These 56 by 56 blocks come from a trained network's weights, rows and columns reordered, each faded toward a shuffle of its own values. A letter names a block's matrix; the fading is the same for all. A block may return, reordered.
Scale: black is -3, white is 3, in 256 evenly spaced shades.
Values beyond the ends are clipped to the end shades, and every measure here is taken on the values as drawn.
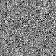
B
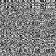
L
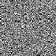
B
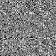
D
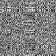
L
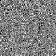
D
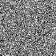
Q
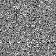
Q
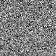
Q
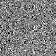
B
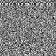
L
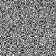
L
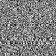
L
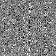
B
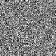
D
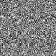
D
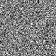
D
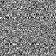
L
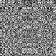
L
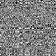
L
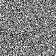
Q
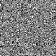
B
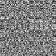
L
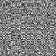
L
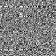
L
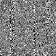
B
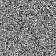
Q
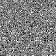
D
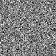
D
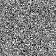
Q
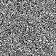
Q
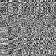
L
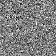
Q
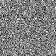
D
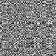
L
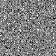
B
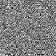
L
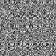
L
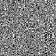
B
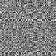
L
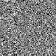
B
